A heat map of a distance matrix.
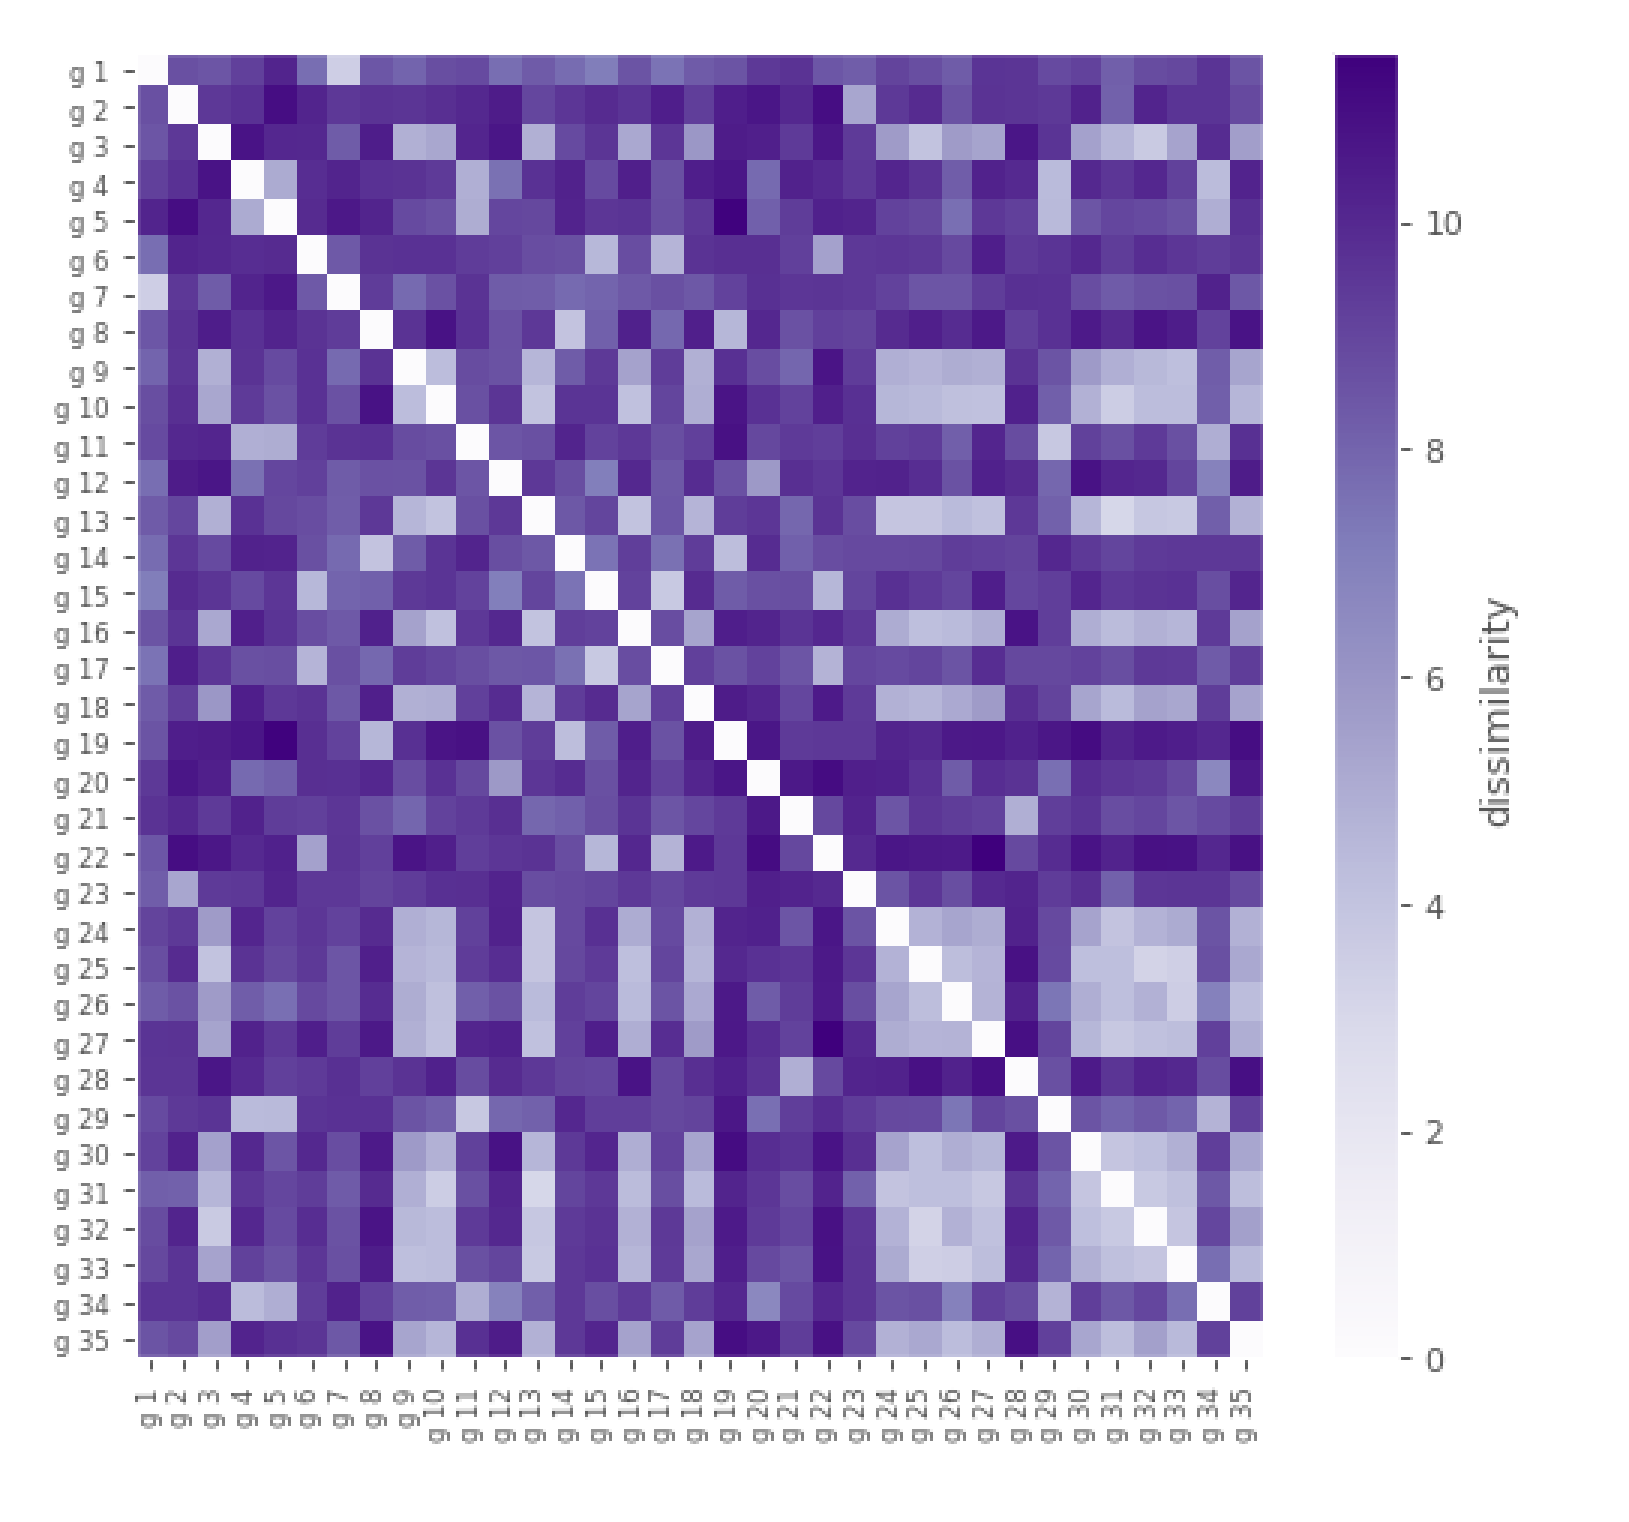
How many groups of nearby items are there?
8
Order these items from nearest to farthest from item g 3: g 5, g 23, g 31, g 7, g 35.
g 31, g 35, g 7, g 23, g 5
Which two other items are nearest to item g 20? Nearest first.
g 12, g 34
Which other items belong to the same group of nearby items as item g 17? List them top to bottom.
g 6, g 15, g 22
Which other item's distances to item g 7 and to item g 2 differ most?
g 1
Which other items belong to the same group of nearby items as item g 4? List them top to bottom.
g 5, g 11, g 29, g 34
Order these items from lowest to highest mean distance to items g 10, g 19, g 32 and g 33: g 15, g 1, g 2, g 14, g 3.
g 3, g 14, g 1, g 15, g 2
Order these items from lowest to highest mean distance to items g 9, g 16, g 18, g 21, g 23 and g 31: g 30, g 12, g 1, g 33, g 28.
g 33, g 30, g 1, g 28, g 12
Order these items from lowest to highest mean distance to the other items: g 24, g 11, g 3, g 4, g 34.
g 24, g 3, g 34, g 11, g 4
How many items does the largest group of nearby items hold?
15
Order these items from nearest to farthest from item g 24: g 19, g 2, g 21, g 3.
g 3, g 21, g 2, g 19
